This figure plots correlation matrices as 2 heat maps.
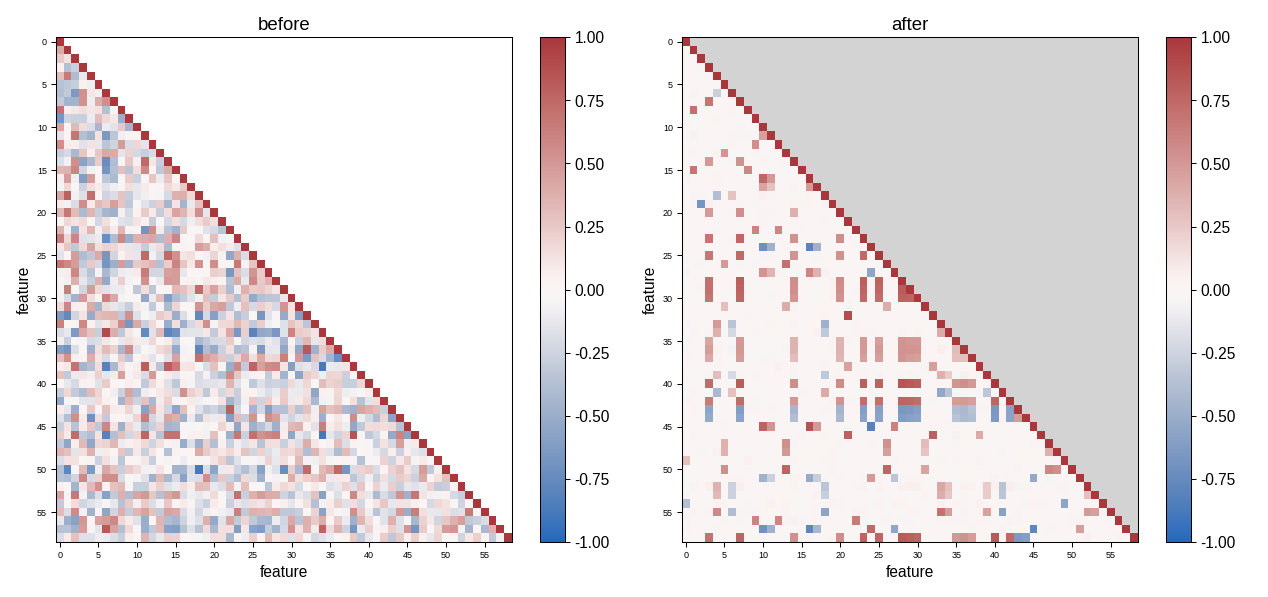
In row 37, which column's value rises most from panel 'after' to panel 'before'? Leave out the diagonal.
18
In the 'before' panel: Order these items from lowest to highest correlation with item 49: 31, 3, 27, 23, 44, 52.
52, 23, 3, 44, 27, 31
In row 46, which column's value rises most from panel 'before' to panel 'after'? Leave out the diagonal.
32
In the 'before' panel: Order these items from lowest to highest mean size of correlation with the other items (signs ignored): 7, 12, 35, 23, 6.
35, 12, 7, 23, 6
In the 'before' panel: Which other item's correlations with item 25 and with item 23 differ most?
0
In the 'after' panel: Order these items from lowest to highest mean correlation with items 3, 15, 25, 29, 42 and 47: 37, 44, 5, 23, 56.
44, 56, 5, 37, 23
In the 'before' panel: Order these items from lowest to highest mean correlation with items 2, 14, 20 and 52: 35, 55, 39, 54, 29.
35, 39, 54, 29, 55
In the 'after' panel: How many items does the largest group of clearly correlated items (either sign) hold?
17
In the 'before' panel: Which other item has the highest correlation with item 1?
18
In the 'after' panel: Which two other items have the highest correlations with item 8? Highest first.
1, 15
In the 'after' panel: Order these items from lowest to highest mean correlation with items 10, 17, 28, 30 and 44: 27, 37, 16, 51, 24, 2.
24, 51, 2, 37, 27, 16
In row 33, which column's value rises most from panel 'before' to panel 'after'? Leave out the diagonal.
9
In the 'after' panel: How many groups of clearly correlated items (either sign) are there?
9
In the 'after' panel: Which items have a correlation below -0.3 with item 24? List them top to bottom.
10, 11, 16, 17, 27, 45
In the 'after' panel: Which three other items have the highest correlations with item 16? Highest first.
45, 10, 27
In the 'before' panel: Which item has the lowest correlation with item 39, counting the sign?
31
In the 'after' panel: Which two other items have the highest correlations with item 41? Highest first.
18, 6
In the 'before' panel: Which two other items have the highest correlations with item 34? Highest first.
6, 57
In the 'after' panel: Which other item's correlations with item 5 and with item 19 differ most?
2
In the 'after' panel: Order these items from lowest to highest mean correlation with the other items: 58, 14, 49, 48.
49, 48, 14, 58
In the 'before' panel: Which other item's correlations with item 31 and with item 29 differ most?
5
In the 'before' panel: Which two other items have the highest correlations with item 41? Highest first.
16, 9
